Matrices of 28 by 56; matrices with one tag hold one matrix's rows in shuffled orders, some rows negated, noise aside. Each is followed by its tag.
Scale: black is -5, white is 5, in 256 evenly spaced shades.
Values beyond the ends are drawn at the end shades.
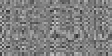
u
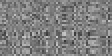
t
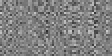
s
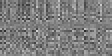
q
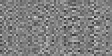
s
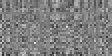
u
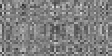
u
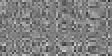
t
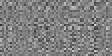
s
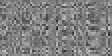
t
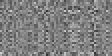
s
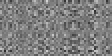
s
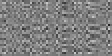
t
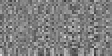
s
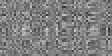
t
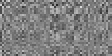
u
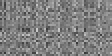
q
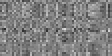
t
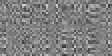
t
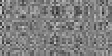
u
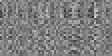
s
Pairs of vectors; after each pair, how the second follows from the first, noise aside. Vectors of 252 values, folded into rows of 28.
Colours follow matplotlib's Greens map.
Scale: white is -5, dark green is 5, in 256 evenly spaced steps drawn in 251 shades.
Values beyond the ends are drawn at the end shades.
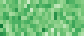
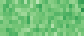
reversed, shrunk.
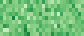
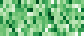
wrapped around, scaled up.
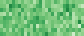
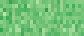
reversed, negated, shrunk.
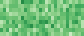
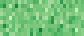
wrapped around, negated, partly zeroed.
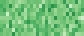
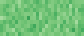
reversed, shrunk.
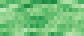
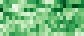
wrapped around, scaled up.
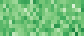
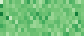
wrapped around, negated, partly zeroed.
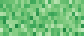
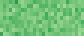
wrapped around, shrunk.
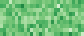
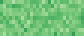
reversed, negated, shrunk.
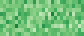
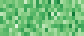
negated.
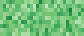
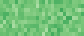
reversed, negated, shrunk.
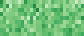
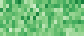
negated.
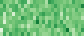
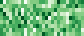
wrapped around, scaled up.
